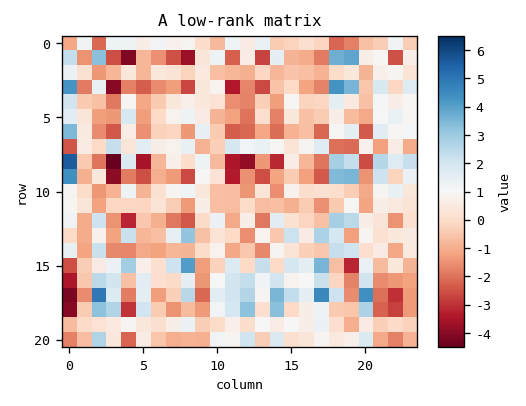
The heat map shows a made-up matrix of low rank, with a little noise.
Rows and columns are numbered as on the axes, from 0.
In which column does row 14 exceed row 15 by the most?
19
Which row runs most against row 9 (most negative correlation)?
7
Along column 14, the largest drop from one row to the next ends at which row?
8
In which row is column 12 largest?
18
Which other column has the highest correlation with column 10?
2
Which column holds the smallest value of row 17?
0
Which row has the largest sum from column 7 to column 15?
17
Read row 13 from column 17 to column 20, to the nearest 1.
3 2 -1 1
